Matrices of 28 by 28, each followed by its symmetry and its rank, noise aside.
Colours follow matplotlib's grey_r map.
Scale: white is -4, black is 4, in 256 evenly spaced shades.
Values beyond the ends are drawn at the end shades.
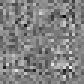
no symmetry, rank five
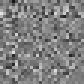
antisymmetric, rank six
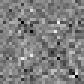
symmetric, rank four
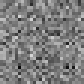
no symmetry, rank six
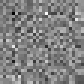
symmetric, rank four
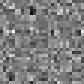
no symmetry, rank four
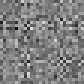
no symmetry, rank four
